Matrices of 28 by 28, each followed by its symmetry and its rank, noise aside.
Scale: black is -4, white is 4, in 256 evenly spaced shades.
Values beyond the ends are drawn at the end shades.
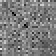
symmetric, rank seven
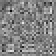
symmetric, rank five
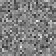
no symmetry, rank seven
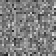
no symmetry, rank seven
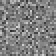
antisymmetric, rank six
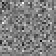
symmetric, rank seven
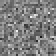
symmetric, rank six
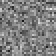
no symmetry, rank six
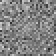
symmetric, rank seven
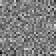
no symmetry, rank seven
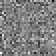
antisymmetric, rank six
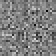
no symmetry, rank six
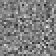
antisymmetric, rank six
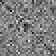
symmetric, rank seven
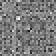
symmetric, rank seven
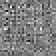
antisymmetric, rank six
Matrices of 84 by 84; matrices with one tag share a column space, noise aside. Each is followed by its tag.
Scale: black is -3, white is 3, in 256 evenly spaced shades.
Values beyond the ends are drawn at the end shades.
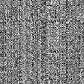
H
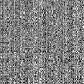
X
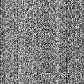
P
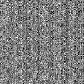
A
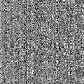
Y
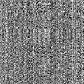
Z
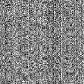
A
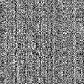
Y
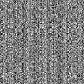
P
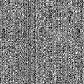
Z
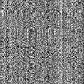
Z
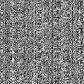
X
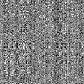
Y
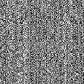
H
